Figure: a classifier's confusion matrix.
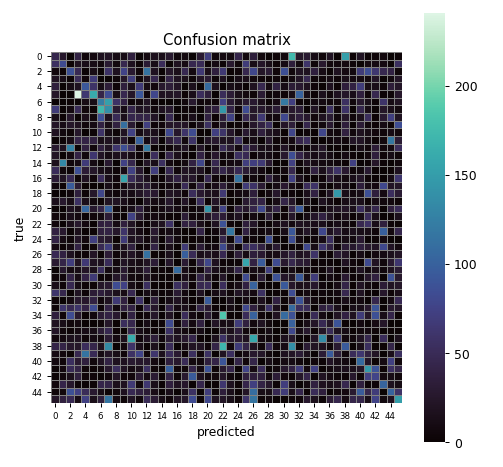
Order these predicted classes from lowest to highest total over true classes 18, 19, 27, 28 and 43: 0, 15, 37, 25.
0, 15, 37, 25
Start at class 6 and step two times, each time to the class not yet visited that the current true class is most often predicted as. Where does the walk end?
22
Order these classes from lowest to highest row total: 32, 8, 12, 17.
32, 17, 12, 8
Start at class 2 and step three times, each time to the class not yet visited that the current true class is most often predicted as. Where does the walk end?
45
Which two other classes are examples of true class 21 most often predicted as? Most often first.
10, 41
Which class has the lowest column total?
14
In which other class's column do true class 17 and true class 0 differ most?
31
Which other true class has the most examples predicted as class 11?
5
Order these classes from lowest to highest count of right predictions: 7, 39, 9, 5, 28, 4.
39, 28, 4, 9, 7, 5
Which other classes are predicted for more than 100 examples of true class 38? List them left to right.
7, 22, 31
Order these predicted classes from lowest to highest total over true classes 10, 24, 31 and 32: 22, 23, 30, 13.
30, 23, 13, 22
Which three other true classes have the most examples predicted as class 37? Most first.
18, 35, 15
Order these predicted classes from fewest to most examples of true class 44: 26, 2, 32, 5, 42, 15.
15, 5, 32, 42, 2, 26
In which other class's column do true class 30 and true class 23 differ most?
26
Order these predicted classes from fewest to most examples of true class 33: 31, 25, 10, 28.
10, 28, 25, 31
